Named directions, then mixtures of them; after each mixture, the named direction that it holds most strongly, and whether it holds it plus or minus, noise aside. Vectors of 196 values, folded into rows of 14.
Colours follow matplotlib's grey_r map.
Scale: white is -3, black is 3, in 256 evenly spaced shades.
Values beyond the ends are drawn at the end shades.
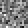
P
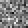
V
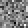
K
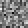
P, minus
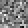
P, plus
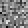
P, minus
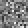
K, minus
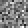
K, minus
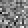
P, minus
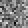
V, minus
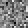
K, plus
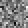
K, plus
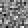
P, minus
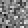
P, minus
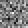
V, minus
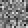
K, minus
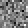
K, plus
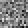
V, plus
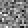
P, plus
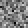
K, plus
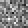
V, plus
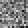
V, plus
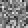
P, plus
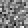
P, minus
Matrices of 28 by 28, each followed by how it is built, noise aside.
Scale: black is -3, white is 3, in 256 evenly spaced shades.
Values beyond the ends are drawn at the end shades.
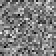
noise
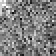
smooth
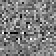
uneven rows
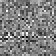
low rank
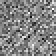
Hankel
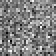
blocks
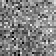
smooth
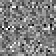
uneven rows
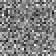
blocks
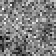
smooth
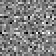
uneven rows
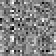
low rank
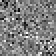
block diagonal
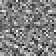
repeating columns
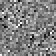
block diagonal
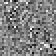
block diagonal
